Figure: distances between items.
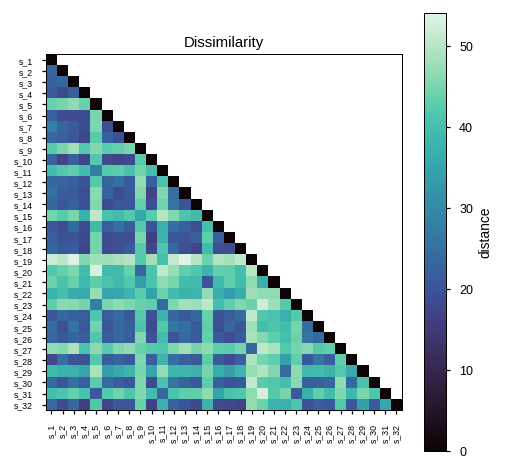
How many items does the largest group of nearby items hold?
20
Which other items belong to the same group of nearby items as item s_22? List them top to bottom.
s_29
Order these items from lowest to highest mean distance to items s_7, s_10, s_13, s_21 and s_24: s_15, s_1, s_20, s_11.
s_1, s_15, s_20, s_11
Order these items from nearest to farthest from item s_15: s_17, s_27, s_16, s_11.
s_16, s_17, s_27, s_11
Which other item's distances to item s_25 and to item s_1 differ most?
s_28
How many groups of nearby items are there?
6
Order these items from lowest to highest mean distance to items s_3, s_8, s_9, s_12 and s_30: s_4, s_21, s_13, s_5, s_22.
s_4, s_13, s_22, s_21, s_5
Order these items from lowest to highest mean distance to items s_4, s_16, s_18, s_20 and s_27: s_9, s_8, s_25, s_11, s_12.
s_25, s_8, s_12, s_9, s_11
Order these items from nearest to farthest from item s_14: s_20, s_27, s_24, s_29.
s_24, s_29, s_20, s_27
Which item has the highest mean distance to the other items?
s_19
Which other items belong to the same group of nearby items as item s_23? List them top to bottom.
s_5, s_11, s_31
